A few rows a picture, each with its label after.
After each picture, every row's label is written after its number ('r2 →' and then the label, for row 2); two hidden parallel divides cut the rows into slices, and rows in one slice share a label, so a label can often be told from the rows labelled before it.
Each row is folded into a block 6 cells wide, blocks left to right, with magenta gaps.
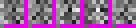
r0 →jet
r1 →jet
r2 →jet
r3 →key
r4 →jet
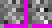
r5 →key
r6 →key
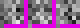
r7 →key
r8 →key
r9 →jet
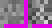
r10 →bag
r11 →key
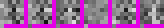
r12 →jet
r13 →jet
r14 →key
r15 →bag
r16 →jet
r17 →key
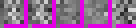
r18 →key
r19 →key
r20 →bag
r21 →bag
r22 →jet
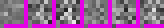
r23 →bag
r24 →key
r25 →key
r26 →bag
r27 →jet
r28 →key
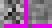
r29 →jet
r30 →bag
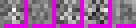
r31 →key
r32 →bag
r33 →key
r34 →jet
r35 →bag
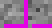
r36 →bag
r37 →bag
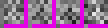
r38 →key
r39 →jet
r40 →jet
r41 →key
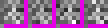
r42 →key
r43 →key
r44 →key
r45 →key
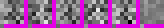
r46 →jet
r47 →key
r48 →jet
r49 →key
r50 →jet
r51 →bag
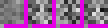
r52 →bag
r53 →key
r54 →jet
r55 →key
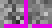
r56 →jet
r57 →bag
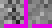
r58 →jet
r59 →bag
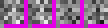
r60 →key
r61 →key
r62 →jet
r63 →jet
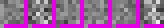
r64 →bag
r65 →key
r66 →bag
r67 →bag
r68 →bag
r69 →key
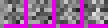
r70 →jet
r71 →jet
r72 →key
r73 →key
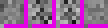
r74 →bag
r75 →jet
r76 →jet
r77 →bag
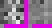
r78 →key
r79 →bag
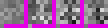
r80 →bag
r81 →key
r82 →jet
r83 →jet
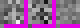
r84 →key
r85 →jet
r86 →bag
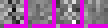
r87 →jet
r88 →bag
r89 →key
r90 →bag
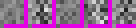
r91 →bag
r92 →jet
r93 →bag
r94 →key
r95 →jet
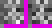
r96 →key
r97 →key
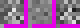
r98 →key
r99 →bag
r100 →key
